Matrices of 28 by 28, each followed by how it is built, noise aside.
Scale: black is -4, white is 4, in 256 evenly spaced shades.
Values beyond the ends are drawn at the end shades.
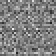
repeating columns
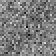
Hankel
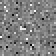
sparse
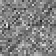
Hankel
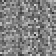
repeating rows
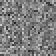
repeating rows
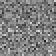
repeating columns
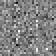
uneven columns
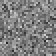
noise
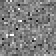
sparse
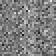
repeating rows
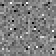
sparse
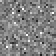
sparse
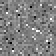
sparse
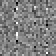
uneven columns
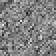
Hankel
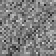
Hankel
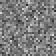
repeating rows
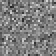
noise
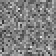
repeating rows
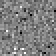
sparse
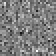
noise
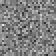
noise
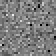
sparse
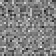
repeating columns
